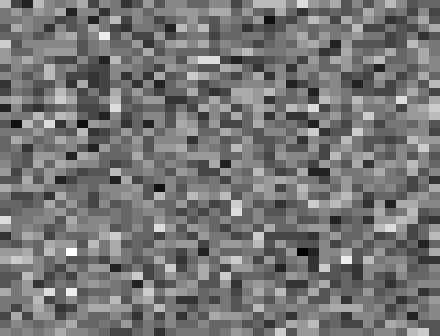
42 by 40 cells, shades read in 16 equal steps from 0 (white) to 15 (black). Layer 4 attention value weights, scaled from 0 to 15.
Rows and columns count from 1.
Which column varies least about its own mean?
23
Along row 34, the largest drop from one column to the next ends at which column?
30
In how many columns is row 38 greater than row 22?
18
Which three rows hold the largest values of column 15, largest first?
24, 11, 42
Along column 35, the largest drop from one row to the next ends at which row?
10
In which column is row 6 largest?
31
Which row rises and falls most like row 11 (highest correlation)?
36
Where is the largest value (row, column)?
32, 28
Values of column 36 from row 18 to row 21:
11 9 10 6
